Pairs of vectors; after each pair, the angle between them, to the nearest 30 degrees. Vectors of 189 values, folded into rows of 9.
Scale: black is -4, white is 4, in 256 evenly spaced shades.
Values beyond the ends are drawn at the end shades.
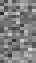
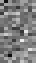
30 degrees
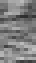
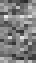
120 degrees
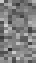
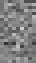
90 degrees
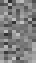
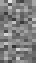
150 degrees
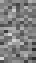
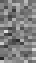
150 degrees
